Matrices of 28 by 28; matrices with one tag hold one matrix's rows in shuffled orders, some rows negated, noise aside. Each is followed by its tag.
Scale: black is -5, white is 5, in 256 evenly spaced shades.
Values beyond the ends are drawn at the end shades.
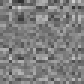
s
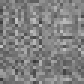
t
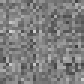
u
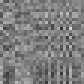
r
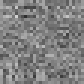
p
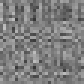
t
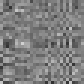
r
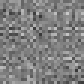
u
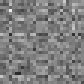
s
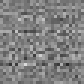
p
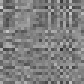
r
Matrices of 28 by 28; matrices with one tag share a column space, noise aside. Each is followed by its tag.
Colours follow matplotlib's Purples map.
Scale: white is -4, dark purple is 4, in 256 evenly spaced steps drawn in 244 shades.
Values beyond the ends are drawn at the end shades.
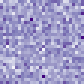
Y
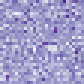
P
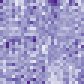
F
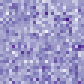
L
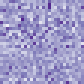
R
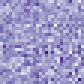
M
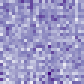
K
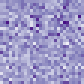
R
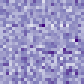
M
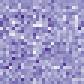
R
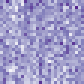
F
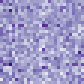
M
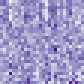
K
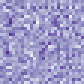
R
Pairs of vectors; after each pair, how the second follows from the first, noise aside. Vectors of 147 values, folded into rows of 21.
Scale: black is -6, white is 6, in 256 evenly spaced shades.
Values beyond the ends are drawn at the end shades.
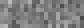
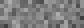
sign-scrambled.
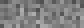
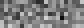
reversed, negated, scaled up.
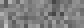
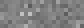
reversed, negated, partly zeroed.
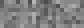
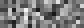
wrapped around, negated, scaled up.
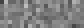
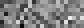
wrapped around, negated, scaled up.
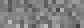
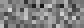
wrapped around, negated, scaled up.
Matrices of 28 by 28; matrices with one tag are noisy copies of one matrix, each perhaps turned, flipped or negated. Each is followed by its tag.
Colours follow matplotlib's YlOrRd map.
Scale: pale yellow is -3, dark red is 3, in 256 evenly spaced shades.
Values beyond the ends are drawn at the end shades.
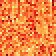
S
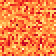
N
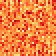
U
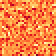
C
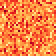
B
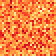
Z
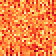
U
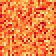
N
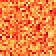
C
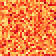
C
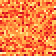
S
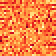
U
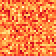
N
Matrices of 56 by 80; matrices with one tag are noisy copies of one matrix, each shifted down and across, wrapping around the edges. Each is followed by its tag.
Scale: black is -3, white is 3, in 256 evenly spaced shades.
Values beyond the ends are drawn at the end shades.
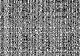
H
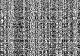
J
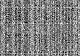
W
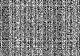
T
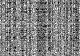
J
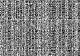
W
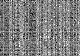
T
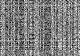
T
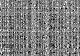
H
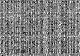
H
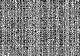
W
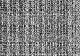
W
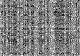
J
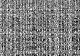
H
